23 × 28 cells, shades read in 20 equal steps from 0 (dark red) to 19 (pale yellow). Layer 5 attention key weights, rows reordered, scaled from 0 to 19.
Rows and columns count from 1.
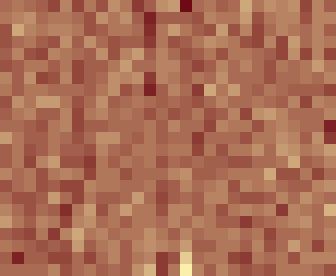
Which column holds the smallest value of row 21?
27
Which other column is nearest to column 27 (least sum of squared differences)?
11
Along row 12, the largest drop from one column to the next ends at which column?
28
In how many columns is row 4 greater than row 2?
10
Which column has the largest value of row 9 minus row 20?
5
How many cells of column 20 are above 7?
17
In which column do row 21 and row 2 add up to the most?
25
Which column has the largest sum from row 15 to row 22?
16
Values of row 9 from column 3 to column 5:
9 12 12
